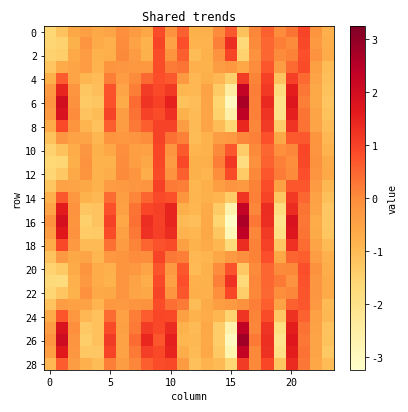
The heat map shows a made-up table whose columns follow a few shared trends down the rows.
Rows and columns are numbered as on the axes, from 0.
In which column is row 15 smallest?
15
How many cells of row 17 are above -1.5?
22
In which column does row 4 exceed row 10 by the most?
16
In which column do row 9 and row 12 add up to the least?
0
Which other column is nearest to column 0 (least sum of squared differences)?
13
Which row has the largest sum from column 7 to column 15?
11
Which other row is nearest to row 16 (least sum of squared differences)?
6
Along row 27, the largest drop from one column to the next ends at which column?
19
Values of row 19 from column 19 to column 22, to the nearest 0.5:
-0.5 0.5 0.5 -0.5
